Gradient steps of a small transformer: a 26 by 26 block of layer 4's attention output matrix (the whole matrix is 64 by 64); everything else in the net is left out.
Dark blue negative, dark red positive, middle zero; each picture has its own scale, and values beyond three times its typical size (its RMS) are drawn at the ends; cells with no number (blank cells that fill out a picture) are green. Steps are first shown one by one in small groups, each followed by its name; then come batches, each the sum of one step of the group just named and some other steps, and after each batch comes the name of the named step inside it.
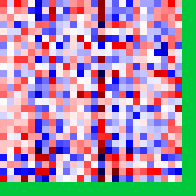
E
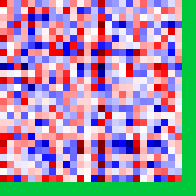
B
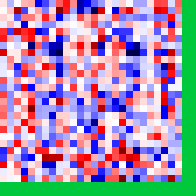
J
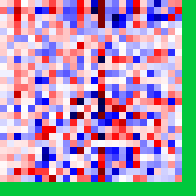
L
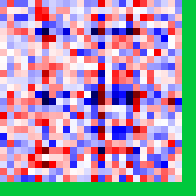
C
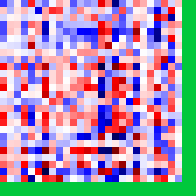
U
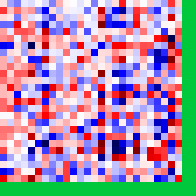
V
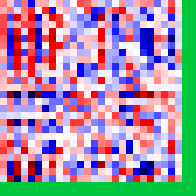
B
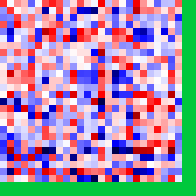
L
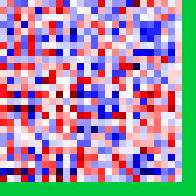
U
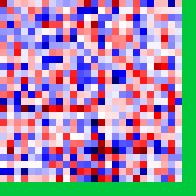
B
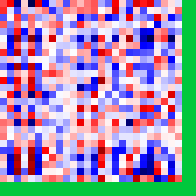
B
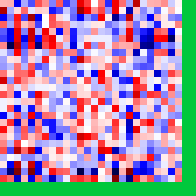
V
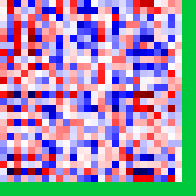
J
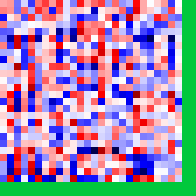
C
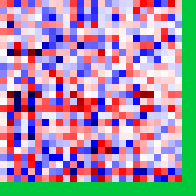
B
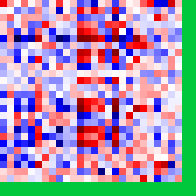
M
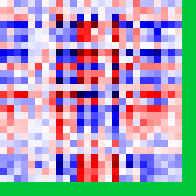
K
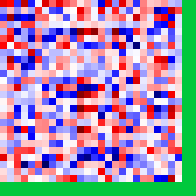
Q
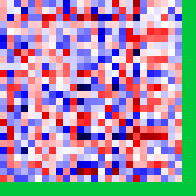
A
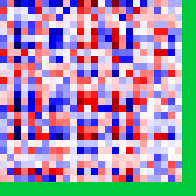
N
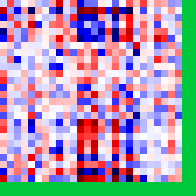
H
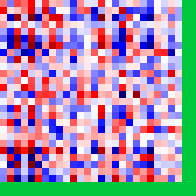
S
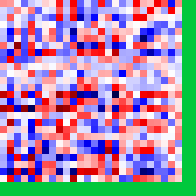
K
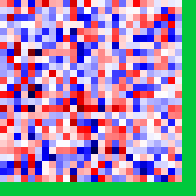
Q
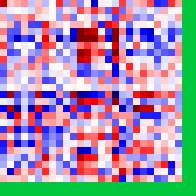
M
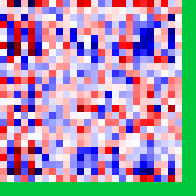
Q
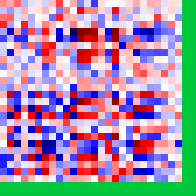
M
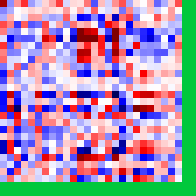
M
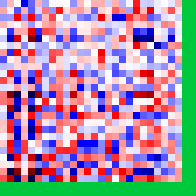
N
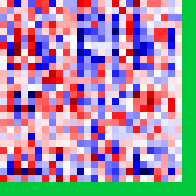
A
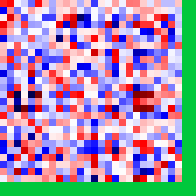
M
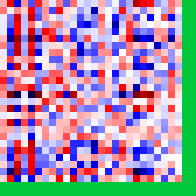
S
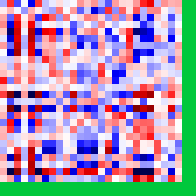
A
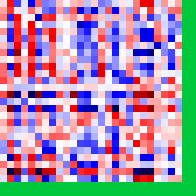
A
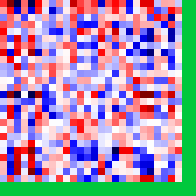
Q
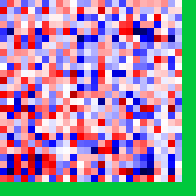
H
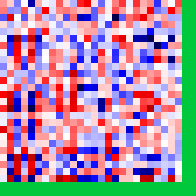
Q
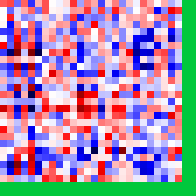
Q
